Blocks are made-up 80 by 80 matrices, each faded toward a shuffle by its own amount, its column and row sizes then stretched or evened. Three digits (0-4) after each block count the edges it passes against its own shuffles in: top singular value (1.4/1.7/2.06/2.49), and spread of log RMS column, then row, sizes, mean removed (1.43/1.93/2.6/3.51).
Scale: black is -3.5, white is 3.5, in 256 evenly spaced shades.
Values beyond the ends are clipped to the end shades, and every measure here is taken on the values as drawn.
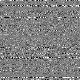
2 0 4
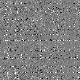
1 2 3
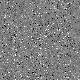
0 1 0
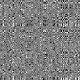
4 3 2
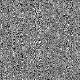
1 3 0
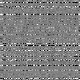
4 1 4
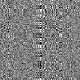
4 3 1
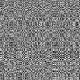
4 1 3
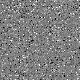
1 0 1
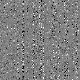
2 3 0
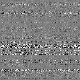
1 1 4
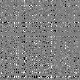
3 3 3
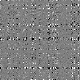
3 3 3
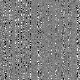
1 4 0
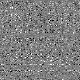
2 1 3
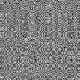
4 0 0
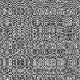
4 1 0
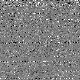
0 0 3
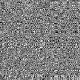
3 0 2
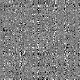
3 3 1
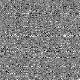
2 0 3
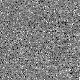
1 0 0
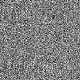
2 1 1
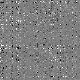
0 3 2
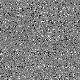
0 0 2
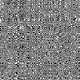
4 2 2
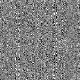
2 3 0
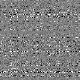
2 2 4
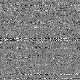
3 0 3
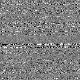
2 0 4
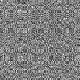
4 0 1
